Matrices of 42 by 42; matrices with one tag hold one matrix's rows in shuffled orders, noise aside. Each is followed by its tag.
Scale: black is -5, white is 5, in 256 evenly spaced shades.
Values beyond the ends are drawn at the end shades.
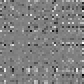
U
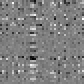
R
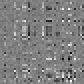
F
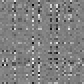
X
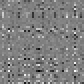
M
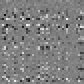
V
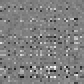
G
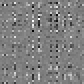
X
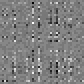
X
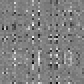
X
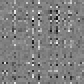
X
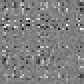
V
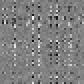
X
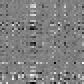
R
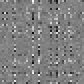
X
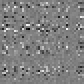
V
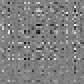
M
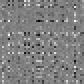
M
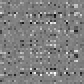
G
